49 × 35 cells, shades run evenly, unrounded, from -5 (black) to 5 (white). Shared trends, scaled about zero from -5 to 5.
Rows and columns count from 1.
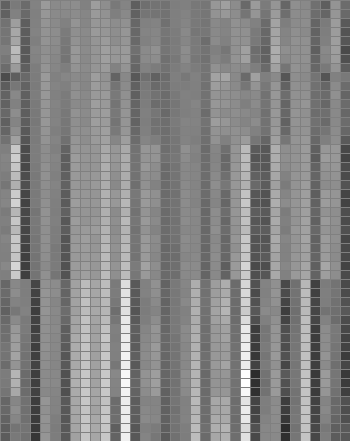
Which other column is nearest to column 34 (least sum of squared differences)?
24
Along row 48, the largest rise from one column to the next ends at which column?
13
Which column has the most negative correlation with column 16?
35
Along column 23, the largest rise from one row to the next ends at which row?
32
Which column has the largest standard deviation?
25
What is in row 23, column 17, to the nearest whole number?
-1
